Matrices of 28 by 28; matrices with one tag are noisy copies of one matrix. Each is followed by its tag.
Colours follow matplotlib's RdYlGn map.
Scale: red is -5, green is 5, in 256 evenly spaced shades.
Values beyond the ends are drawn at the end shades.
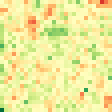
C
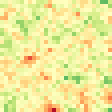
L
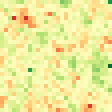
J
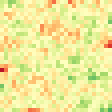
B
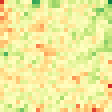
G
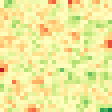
B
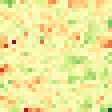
B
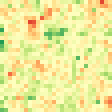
C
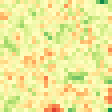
L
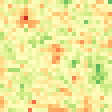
J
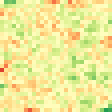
B
